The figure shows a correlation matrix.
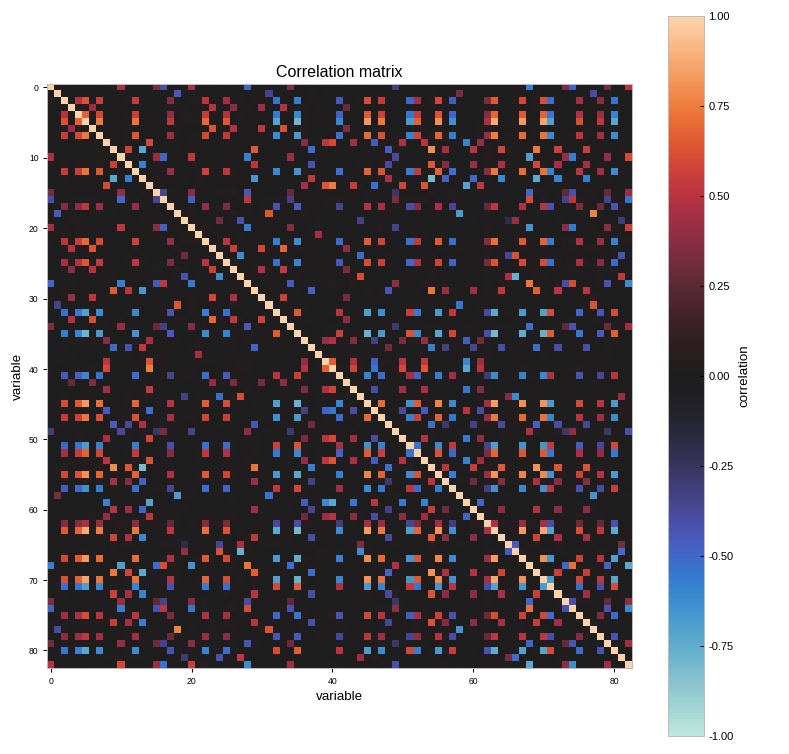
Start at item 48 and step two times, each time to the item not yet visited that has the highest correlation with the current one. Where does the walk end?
37
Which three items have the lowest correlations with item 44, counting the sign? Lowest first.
66, 24, 19
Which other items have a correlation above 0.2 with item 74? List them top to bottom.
16, 28, 49, 68
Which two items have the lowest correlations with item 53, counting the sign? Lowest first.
59, 46
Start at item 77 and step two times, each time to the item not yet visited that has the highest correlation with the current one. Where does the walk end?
31
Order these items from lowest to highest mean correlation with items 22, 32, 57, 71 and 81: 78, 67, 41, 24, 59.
67, 78, 24, 59, 41
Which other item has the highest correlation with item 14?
40
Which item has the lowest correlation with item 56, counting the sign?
13
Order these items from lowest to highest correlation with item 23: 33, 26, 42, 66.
66, 42, 26, 33
